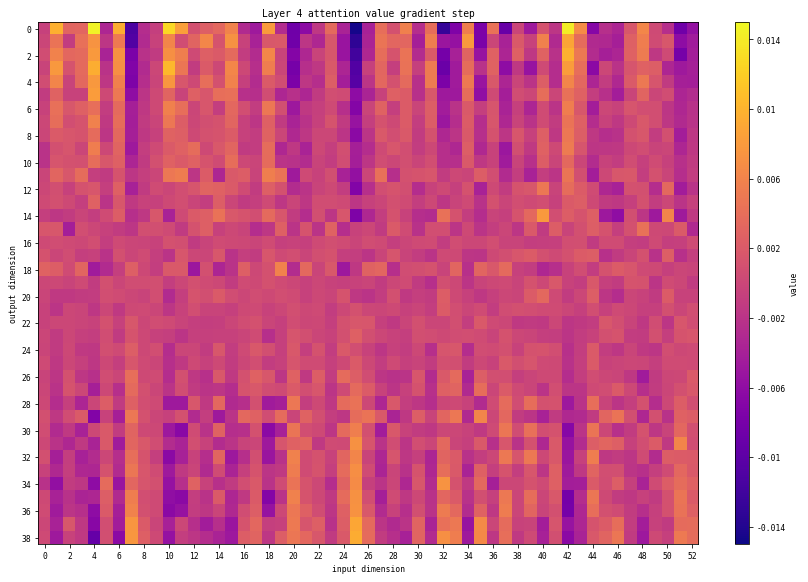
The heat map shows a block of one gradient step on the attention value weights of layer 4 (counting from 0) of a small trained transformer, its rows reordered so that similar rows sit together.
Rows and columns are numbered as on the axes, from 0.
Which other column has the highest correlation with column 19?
16
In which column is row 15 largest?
48
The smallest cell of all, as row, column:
0, 25
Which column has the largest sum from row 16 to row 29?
7
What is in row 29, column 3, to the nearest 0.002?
0.002
